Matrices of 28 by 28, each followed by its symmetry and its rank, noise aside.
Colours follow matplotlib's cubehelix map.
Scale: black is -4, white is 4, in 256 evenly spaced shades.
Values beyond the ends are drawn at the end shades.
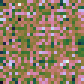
no symmetry, rank six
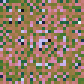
symmetric, rank five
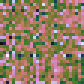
no symmetry, rank six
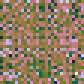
antisymmetric, rank six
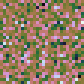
antisymmetric, rank six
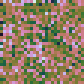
antisymmetric, rank six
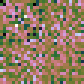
symmetric, rank seven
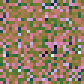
no symmetry, rank six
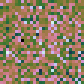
no symmetry, rank seven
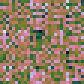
no symmetry, rank five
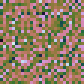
antisymmetric, rank six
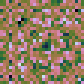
symmetric, rank six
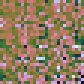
no symmetry, rank six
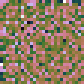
symmetric, rank seven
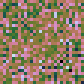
symmetric, rank seven
